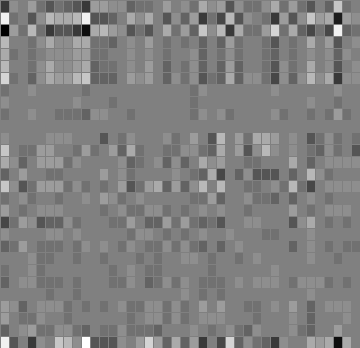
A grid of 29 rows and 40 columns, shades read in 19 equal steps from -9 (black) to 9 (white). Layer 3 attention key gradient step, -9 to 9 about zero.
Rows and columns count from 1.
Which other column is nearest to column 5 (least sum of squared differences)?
18
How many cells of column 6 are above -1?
20
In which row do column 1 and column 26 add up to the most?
29
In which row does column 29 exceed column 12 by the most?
12
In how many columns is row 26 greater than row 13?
17
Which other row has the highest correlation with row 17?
15
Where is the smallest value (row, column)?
3, 1
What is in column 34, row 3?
-2
